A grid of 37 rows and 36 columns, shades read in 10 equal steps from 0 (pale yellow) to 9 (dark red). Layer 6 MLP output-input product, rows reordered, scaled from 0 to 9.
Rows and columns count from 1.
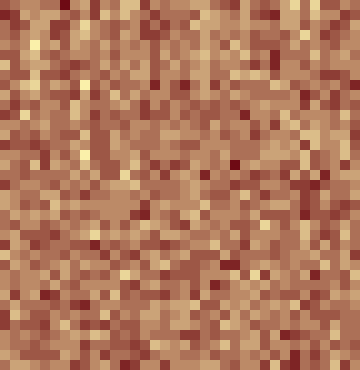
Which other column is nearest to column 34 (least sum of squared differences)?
7
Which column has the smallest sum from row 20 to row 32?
26
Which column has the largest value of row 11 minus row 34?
34
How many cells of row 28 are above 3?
27
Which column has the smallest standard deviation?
18
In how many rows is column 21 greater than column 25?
11
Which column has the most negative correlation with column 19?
9
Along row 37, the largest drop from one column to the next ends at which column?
28
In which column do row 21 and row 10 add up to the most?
31
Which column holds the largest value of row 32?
1
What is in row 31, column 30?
2
